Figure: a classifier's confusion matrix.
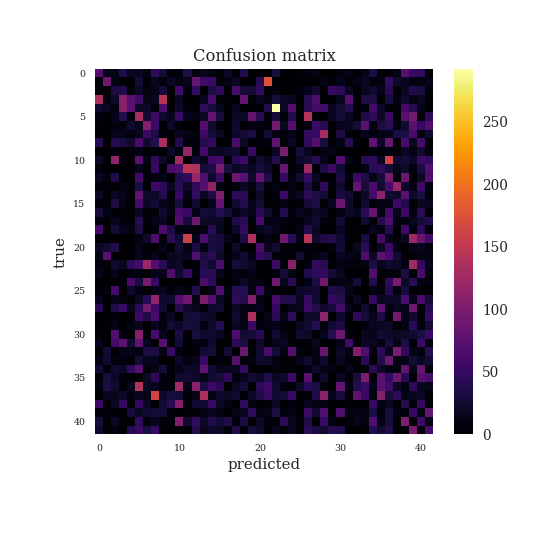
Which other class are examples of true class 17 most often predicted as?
12
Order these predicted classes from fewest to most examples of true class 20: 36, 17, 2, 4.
4, 17, 2, 36
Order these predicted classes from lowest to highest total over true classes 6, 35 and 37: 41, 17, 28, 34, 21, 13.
34, 17, 21, 41, 28, 13
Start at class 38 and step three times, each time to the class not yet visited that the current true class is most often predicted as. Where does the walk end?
5
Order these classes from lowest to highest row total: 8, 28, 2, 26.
2, 28, 8, 26
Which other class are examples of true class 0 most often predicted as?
38
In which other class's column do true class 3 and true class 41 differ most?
8
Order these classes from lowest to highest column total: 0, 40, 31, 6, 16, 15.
16, 31, 0, 6, 15, 40
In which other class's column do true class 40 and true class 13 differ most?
37
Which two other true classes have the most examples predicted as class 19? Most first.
28, 26
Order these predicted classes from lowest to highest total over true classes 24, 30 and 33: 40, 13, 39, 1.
1, 40, 39, 13
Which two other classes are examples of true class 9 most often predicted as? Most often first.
11, 23
